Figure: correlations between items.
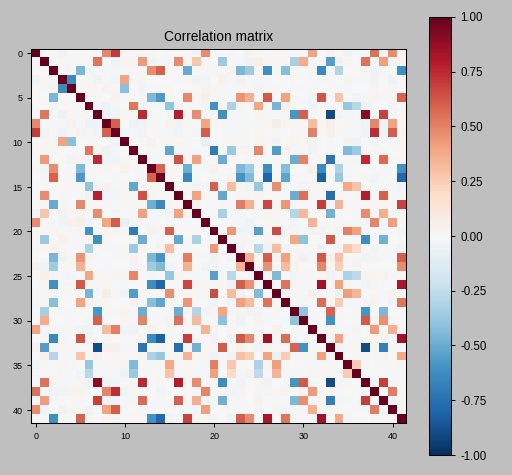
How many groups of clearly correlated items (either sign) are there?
5
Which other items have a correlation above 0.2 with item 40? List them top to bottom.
0, 8, 9, 19, 31, 38
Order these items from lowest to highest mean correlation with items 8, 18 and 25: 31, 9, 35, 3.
35, 3, 31, 9
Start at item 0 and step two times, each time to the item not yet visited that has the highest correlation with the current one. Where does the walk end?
38
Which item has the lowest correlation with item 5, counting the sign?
14
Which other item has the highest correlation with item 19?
9
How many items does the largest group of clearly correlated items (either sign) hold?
12
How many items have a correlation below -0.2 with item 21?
8
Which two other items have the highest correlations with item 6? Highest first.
11, 25
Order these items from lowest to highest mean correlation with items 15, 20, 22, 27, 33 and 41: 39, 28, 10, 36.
39, 10, 28, 36
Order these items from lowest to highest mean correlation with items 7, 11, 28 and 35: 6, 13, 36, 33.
33, 13, 36, 6
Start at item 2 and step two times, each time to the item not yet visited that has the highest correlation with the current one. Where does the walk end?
13
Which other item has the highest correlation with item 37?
7
